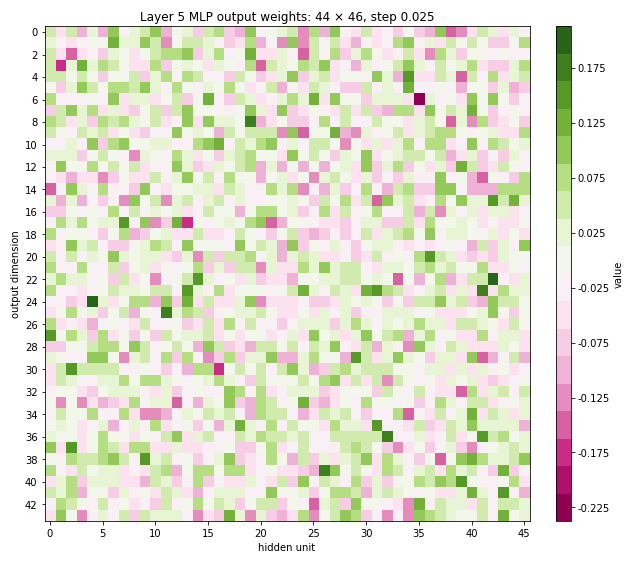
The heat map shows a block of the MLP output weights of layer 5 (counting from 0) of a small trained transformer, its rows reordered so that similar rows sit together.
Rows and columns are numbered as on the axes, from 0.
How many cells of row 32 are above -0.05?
34
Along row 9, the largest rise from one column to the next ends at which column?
23
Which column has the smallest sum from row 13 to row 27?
22
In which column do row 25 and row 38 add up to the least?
37
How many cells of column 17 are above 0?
20
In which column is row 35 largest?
31
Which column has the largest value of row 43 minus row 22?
35
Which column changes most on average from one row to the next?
14
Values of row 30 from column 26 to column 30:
-0.075 0.05 0.075 0.025 0.05
